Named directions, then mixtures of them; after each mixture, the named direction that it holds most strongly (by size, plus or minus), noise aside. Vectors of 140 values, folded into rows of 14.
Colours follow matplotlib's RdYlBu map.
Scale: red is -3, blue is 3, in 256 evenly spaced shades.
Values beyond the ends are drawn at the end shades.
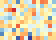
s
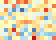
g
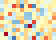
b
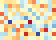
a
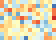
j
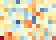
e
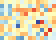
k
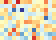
g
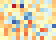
b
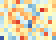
e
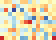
g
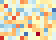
a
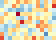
j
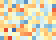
g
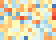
j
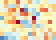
e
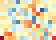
e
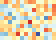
a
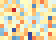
s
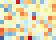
s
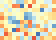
b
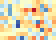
k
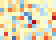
b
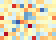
b
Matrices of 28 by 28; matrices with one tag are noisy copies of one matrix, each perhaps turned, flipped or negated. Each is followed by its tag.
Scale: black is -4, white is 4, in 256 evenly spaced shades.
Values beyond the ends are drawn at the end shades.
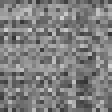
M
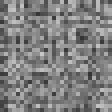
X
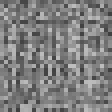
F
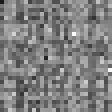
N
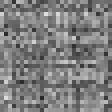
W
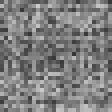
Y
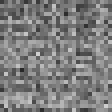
M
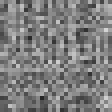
X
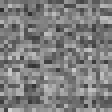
N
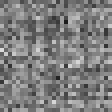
W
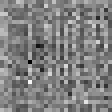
F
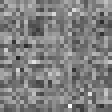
X
